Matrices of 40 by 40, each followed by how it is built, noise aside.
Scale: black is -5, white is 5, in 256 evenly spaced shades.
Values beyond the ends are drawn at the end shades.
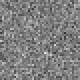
noise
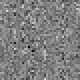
uneven columns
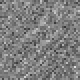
Hankel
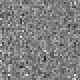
uneven columns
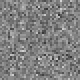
low rank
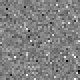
sparse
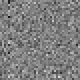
low rank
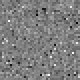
sparse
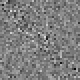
banded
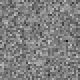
noise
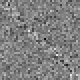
banded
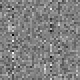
uneven columns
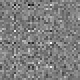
low rank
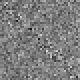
banded
